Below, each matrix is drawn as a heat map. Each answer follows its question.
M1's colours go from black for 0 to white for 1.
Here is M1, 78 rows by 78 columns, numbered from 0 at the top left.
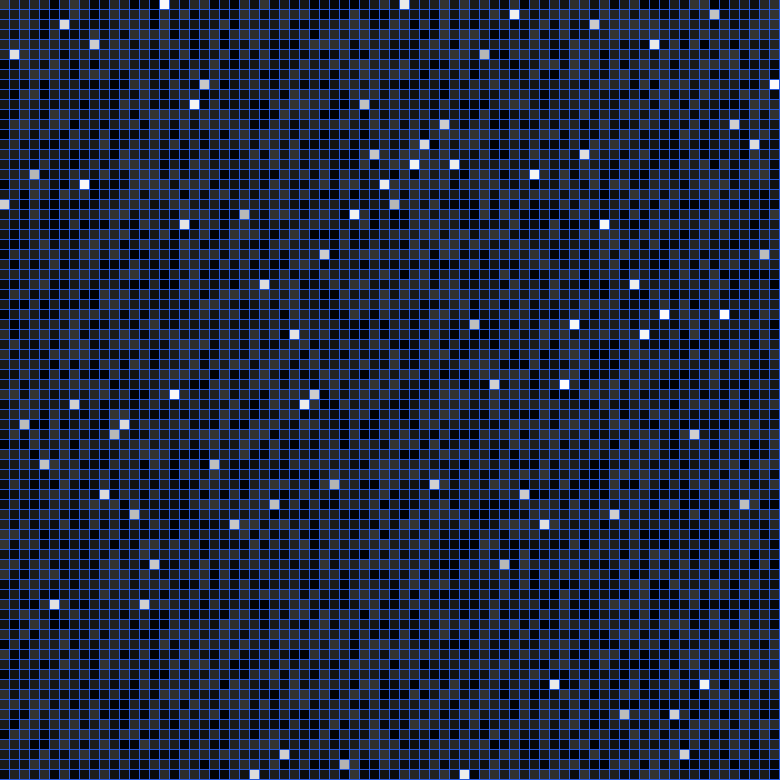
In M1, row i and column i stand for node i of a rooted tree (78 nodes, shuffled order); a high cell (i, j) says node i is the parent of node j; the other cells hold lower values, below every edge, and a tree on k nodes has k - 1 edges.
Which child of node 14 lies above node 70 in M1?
75
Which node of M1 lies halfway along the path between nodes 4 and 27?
18
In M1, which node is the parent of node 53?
17
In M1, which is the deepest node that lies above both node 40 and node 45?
0
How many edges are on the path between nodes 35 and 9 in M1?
4
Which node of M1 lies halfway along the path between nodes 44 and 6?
42
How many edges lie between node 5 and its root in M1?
2
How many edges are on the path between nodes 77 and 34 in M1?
3
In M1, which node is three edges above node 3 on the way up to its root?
20
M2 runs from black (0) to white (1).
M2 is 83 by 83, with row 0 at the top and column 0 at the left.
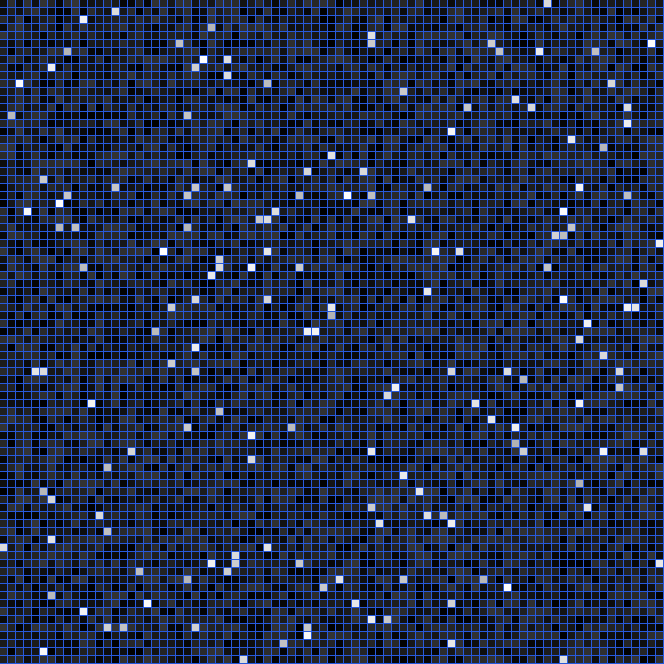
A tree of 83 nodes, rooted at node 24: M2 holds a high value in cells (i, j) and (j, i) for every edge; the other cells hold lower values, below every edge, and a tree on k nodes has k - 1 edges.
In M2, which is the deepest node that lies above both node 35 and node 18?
56
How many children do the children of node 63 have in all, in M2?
1
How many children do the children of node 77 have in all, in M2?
1
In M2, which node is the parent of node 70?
37
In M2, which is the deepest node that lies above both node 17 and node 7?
28
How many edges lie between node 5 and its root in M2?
2
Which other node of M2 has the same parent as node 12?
55
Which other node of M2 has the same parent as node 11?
59
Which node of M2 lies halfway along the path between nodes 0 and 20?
33
